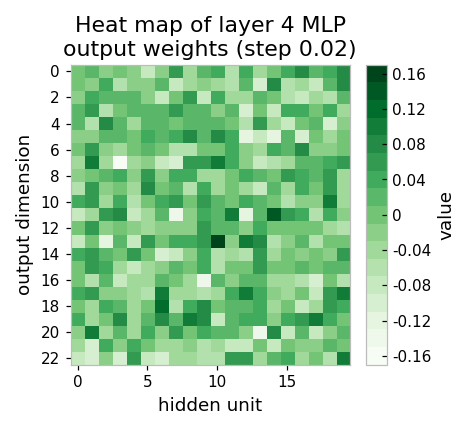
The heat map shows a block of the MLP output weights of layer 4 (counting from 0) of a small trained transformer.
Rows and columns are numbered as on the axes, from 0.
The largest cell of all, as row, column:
13, 10
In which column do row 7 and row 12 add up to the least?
3
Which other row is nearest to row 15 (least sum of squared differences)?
12
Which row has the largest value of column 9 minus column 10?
19
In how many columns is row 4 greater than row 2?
9
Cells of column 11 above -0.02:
16
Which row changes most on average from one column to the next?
11
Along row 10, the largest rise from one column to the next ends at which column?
18
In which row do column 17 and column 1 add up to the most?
7
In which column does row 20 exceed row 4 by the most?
1
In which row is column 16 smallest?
5
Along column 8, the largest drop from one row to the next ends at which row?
6
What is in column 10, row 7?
0.1
